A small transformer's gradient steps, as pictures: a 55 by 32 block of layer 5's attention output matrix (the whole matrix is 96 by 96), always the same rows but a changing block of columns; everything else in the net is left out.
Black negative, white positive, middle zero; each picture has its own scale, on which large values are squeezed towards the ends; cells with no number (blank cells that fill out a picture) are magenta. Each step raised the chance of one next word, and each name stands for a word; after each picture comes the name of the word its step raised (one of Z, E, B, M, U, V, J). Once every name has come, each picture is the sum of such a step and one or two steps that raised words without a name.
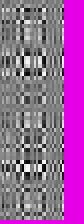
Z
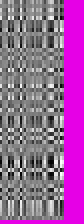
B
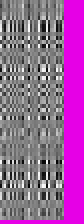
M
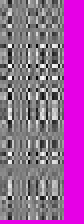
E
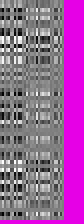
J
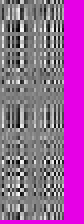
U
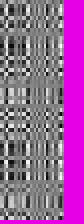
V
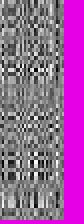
V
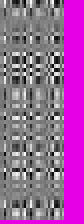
J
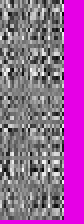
Z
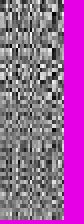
E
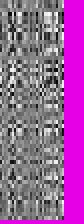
M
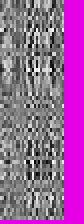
V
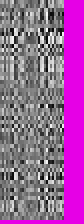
J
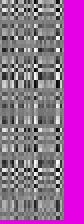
B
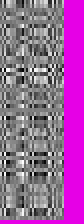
M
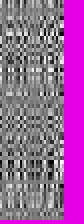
J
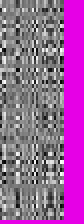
Z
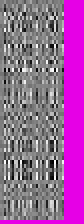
V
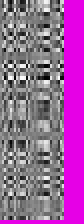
E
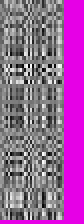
U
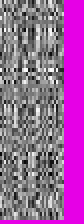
U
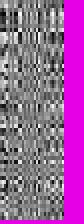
E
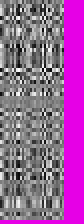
V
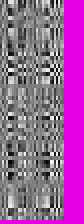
V
